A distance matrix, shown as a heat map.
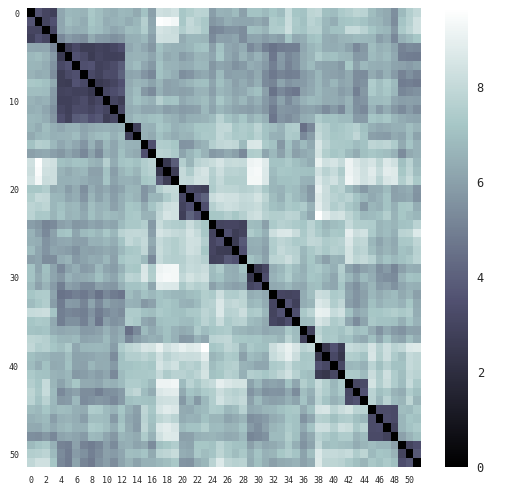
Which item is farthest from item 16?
38
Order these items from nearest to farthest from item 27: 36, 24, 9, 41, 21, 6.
24, 6, 9, 36, 41, 21
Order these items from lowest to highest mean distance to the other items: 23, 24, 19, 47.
24, 47, 23, 19
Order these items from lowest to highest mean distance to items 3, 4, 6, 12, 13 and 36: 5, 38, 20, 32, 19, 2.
5, 32, 2, 20, 19, 38
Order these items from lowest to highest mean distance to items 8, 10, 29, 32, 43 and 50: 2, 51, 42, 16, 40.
51, 42, 16, 40, 2
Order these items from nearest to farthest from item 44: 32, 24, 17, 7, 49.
7, 32, 49, 24, 17
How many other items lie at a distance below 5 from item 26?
4
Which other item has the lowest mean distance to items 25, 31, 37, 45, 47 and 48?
46
